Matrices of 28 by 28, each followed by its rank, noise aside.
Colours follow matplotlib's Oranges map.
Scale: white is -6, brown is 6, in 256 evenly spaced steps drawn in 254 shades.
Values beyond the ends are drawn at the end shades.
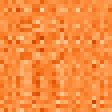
three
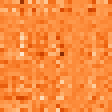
four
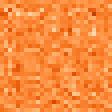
six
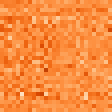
six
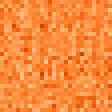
eight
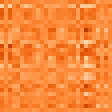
two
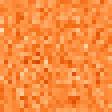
eight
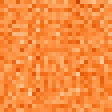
six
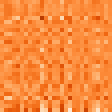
two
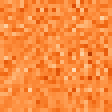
eight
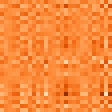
two
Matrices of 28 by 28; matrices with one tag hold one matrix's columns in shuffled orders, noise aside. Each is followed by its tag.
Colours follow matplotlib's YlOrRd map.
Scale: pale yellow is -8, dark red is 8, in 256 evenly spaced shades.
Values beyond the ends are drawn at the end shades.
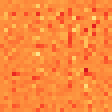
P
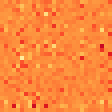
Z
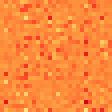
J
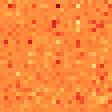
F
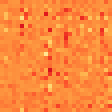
P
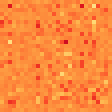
F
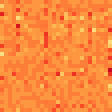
P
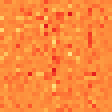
P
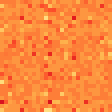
J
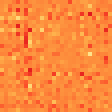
P
